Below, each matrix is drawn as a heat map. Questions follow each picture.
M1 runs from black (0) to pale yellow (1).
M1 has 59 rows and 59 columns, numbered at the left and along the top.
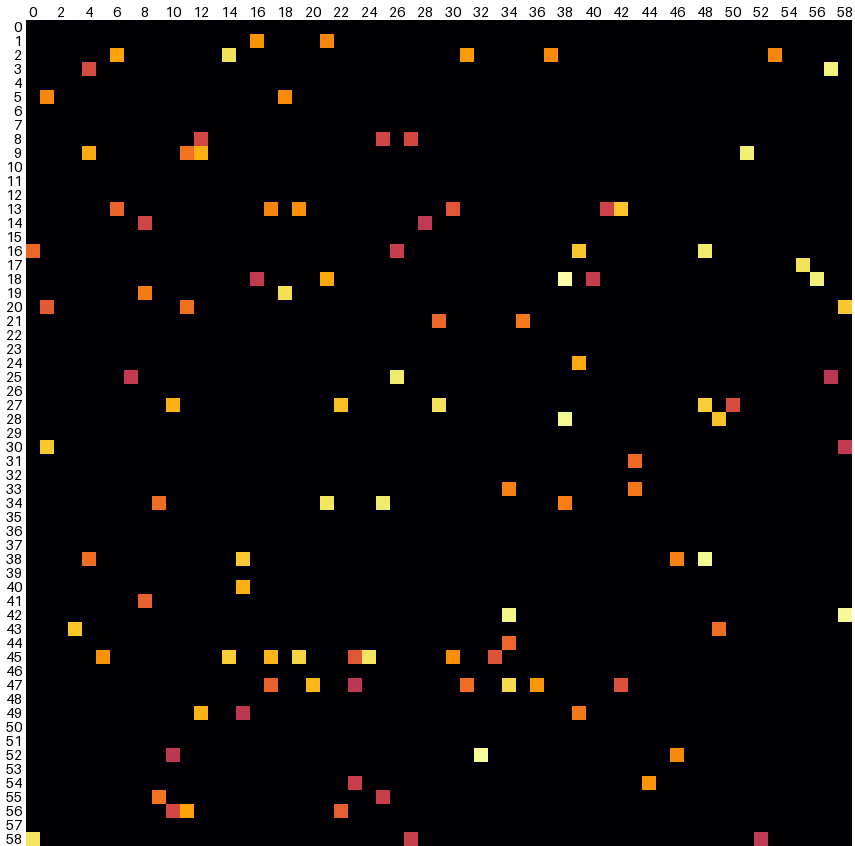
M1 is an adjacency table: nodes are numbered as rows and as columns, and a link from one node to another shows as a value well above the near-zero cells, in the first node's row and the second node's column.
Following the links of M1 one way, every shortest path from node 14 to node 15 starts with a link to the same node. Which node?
node 28
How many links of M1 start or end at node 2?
5
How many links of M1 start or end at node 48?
3
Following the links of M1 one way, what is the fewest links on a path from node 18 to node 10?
2
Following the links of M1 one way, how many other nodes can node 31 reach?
8
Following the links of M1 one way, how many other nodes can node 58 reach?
10
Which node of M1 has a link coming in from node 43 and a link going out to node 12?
node 49
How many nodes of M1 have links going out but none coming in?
5
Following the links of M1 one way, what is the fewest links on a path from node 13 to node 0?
3
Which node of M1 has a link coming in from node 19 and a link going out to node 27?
node 8
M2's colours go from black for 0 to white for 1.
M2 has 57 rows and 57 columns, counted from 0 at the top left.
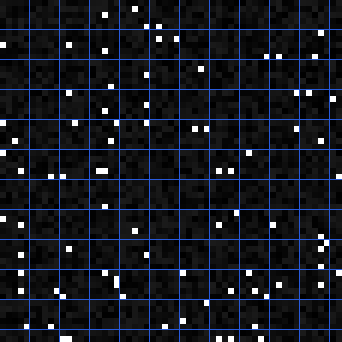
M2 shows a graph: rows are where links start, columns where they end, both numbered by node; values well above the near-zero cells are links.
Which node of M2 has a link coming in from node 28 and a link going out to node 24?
node 17
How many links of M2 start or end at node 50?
1
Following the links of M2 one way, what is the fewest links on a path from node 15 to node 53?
3
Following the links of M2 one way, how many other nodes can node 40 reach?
9
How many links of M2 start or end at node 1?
1
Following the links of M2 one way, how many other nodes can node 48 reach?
12
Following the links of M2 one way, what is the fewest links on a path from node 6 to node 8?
2
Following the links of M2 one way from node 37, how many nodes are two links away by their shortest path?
5
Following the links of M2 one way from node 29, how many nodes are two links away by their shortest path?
5
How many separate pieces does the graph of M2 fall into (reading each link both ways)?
3
